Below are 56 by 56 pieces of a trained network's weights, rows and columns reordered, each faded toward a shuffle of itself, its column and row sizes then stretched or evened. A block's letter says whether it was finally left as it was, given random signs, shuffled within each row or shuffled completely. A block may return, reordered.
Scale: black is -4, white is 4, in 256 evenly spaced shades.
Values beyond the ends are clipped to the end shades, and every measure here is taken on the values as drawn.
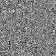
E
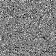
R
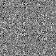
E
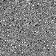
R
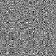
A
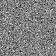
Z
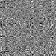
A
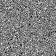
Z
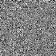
E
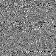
R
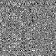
A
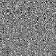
A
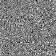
R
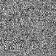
E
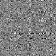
A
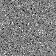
Z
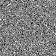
R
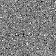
R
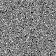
Z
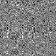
A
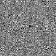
A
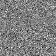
R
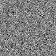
R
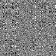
A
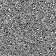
Z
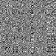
A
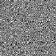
A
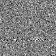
R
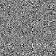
A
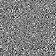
A
